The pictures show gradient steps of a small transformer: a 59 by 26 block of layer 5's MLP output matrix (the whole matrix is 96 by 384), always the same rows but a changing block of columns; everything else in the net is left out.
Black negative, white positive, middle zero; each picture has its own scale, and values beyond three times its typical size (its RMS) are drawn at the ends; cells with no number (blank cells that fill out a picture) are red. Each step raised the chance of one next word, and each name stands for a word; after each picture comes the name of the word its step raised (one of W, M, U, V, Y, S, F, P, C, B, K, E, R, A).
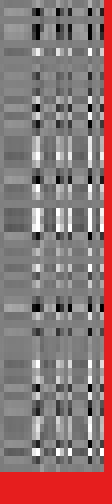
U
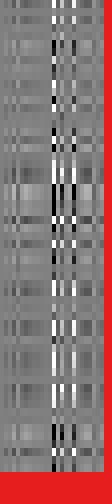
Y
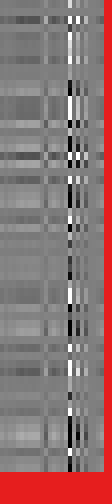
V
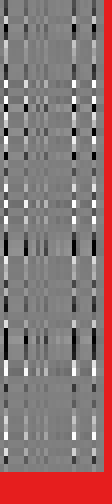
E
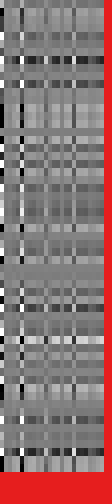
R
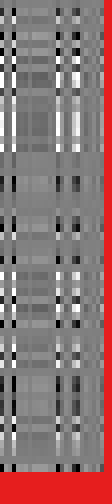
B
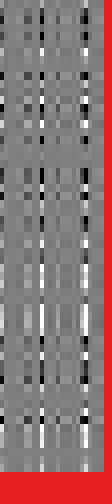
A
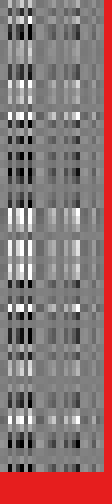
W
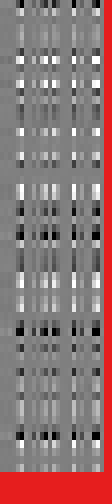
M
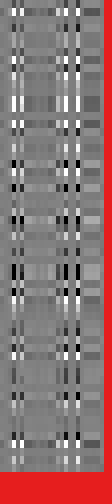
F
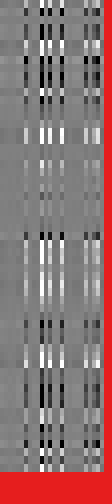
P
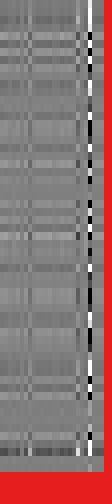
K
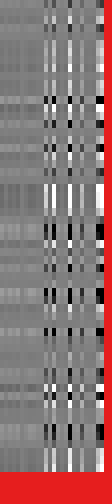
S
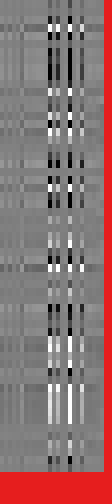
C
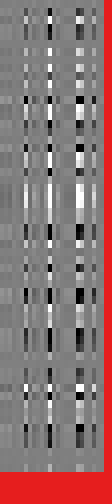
S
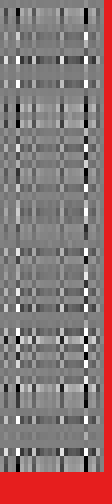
R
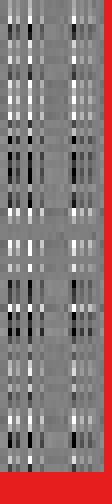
W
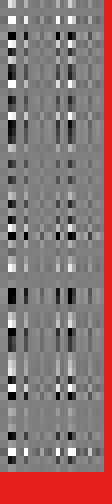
K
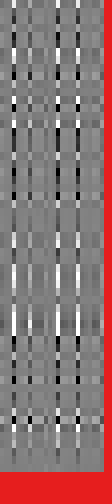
A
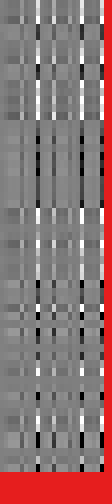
W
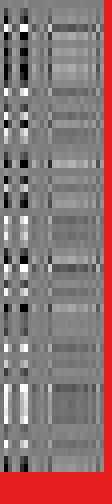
C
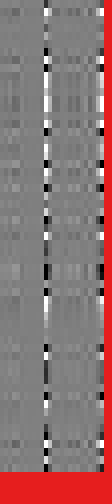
F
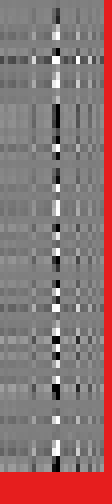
R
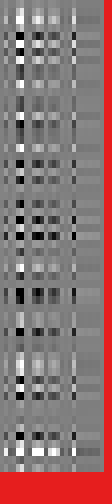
K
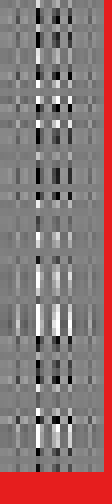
A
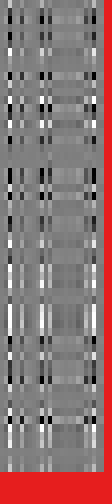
A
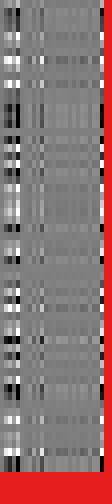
R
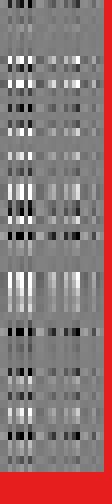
M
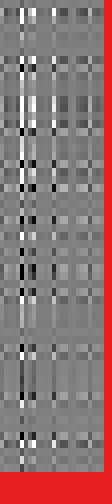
F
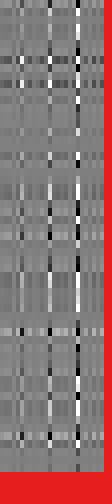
M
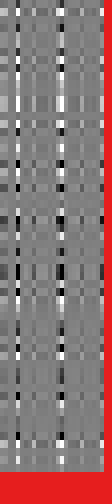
F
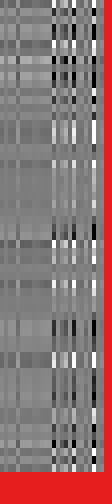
P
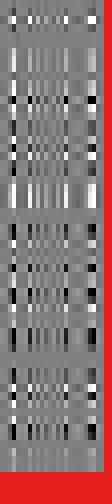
S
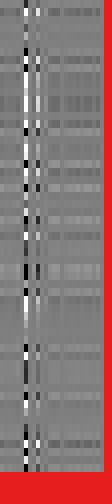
F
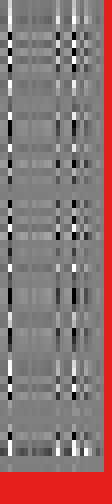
K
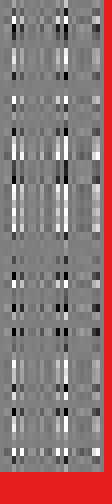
U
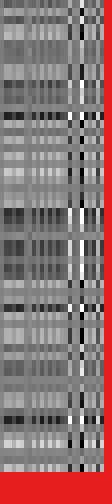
W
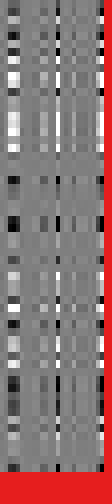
B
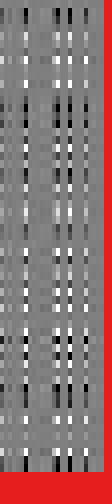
R
